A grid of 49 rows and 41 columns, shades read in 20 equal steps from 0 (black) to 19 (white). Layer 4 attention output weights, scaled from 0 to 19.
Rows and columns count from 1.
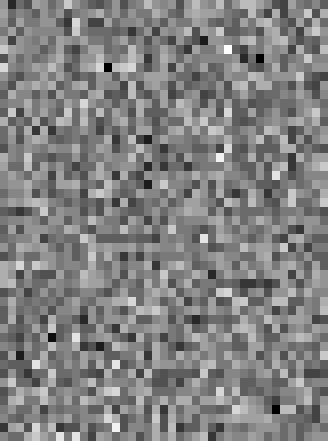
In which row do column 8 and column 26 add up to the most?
49
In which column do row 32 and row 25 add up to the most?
12
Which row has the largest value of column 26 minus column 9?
27
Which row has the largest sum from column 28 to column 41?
33
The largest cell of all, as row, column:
6, 29
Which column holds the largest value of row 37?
7
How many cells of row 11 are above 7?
26
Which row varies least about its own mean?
25
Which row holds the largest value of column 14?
47
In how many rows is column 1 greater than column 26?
18
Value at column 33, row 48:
11
